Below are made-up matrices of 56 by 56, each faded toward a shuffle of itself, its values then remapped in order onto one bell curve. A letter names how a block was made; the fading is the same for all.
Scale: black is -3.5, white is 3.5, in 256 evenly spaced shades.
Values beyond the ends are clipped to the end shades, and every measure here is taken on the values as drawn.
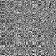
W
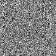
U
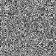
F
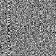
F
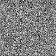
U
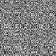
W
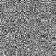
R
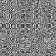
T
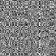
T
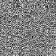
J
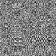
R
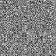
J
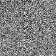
F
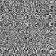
R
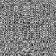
R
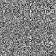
F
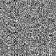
J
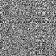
J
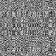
W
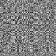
W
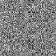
F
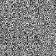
F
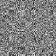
J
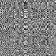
T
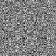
R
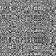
W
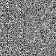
U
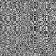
T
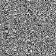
F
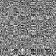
W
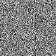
U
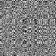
T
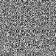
F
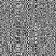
T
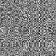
T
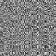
T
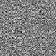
R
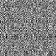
R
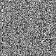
U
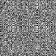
J
